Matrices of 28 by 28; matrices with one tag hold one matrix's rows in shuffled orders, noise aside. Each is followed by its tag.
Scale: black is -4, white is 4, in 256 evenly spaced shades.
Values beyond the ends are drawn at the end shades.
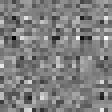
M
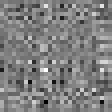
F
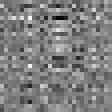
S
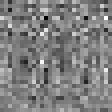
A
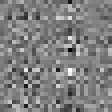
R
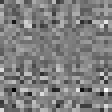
M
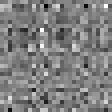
A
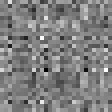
A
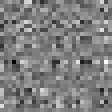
M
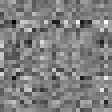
M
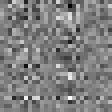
R
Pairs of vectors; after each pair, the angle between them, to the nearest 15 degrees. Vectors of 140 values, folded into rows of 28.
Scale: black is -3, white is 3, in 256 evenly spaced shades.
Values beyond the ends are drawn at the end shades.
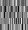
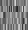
75 degrees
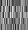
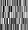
45 degrees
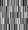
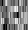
45 degrees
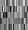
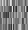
45 degrees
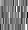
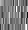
15 degrees
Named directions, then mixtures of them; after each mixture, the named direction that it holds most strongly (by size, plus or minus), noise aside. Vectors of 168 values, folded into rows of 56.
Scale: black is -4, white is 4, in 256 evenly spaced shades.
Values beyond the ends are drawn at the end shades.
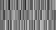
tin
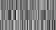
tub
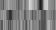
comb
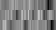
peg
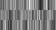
comb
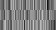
tin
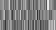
tin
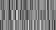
tub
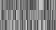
tub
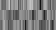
comb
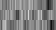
peg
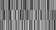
tin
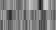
comb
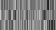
tub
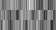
peg
